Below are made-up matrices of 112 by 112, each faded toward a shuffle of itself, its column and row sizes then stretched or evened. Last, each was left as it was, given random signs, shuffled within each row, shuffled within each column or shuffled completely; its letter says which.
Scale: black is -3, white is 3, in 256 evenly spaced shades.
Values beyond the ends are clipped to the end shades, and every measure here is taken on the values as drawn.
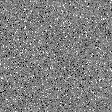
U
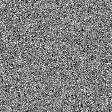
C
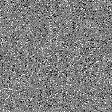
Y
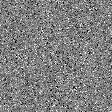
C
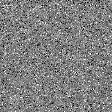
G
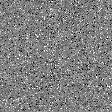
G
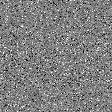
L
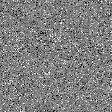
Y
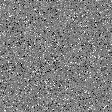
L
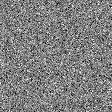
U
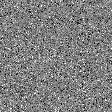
C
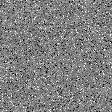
U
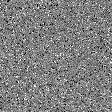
U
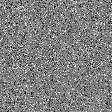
G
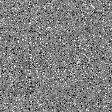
G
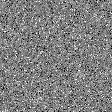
L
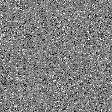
G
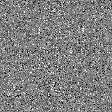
Y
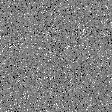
G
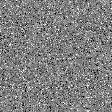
Y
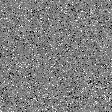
L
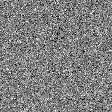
L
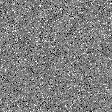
C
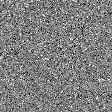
L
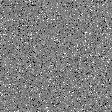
C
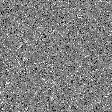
C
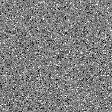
Y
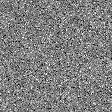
U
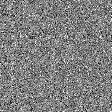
Y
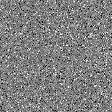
Y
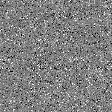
G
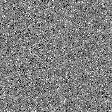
C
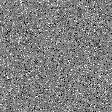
C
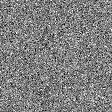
U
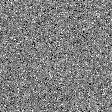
U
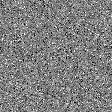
U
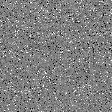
G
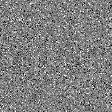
Y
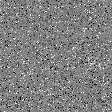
L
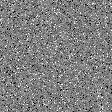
U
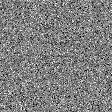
U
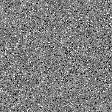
G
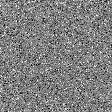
U
